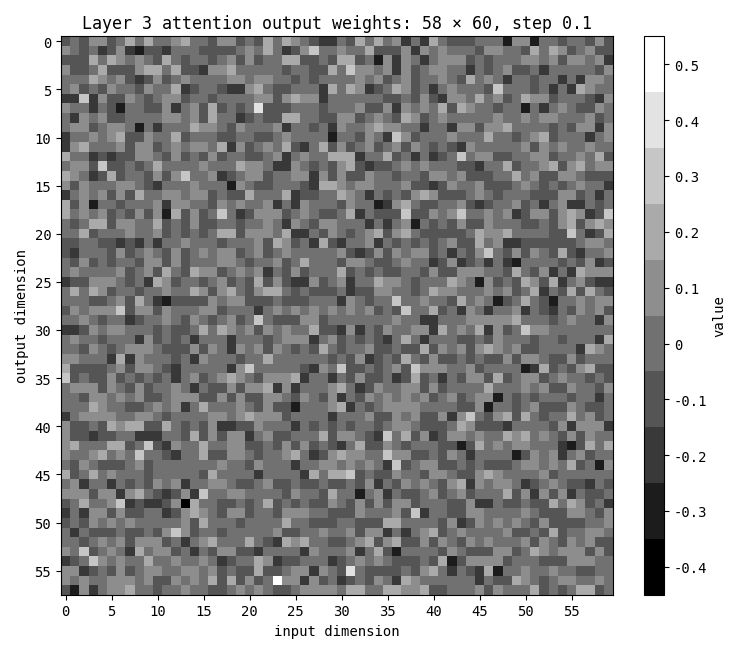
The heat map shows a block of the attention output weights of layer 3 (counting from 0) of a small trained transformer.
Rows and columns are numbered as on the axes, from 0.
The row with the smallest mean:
21
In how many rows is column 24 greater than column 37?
17
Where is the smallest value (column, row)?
13, 48
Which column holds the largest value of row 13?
4
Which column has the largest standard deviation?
36
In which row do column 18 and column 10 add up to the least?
15
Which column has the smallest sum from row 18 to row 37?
53
